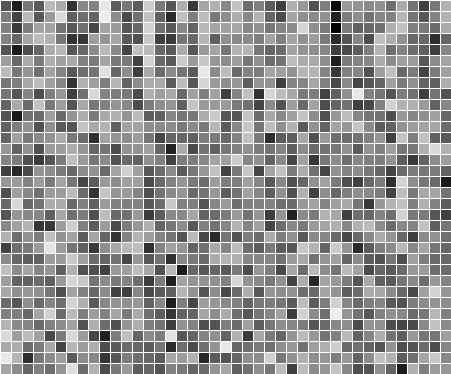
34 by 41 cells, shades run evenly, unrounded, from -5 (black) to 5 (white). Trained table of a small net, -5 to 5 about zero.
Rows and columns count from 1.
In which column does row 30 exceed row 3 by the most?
31
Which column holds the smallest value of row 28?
16
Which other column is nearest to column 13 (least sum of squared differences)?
39
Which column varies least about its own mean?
15
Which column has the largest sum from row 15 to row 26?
7
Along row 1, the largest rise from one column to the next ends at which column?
32
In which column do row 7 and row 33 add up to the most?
1
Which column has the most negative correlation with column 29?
34
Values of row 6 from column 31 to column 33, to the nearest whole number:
-4 0 0
